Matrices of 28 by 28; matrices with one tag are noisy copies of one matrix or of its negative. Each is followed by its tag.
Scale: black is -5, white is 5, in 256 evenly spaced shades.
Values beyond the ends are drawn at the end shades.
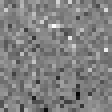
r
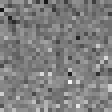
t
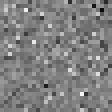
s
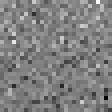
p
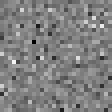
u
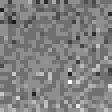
t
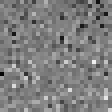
p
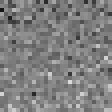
t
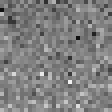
t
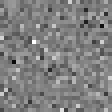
u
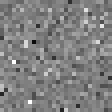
u
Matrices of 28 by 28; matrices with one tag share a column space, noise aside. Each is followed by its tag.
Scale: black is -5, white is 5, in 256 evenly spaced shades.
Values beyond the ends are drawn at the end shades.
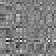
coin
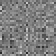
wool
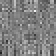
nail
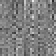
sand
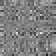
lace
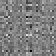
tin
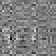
wool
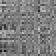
tin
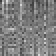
sand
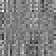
nail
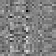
tin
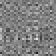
wool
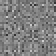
tin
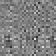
wool
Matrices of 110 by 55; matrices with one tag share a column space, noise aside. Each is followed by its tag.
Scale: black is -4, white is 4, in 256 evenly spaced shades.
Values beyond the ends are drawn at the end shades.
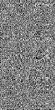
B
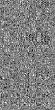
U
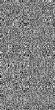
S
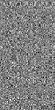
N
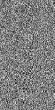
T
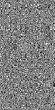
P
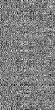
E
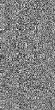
P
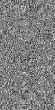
T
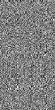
S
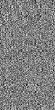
E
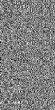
T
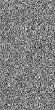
P
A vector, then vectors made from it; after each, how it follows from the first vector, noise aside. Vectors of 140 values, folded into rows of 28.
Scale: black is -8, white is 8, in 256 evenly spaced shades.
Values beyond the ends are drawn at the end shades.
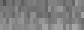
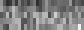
reversed, negated, scaled up.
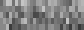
reversed, scaled up.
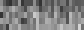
reversed, negated, scaled up.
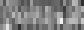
wrapped around, scaled up.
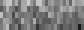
reversed, scaled up.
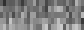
scaled up.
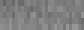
shrunk.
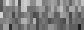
reversed, scaled up.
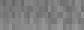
shrunk.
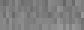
shrunk.
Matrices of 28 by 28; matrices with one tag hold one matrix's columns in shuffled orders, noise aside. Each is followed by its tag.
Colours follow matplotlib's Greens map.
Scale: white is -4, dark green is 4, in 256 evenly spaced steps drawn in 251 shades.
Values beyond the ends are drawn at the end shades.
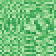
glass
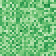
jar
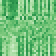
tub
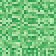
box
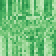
tub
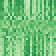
tub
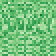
glass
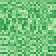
glass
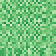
box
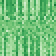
tub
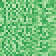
jar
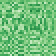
glass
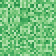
jar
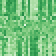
tub
